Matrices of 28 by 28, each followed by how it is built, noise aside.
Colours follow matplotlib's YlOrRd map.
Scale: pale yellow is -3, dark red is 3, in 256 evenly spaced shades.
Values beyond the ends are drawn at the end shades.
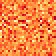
low rank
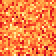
noise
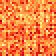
blocks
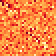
banded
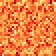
repeating columns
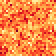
smooth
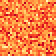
noise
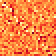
banded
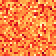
noise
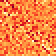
banded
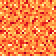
repeating columns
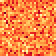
noise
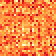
low rank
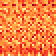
repeating columns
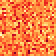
blocks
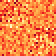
block diagonal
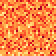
repeating columns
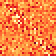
banded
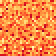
repeating columns
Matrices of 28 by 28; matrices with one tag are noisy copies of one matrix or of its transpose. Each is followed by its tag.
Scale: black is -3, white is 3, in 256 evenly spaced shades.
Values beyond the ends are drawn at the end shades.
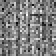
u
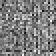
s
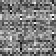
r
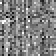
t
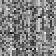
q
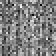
u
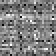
r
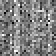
r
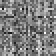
q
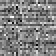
t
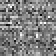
t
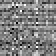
t
